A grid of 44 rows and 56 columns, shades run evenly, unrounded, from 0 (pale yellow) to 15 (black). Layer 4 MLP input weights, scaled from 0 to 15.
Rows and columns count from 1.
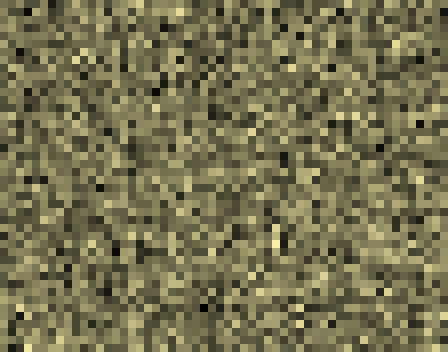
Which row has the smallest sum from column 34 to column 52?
15
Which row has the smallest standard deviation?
13
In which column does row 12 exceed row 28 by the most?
6
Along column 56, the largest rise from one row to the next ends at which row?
41
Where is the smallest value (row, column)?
31, 35
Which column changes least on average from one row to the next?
16
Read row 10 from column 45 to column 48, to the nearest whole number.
3 9 6 11
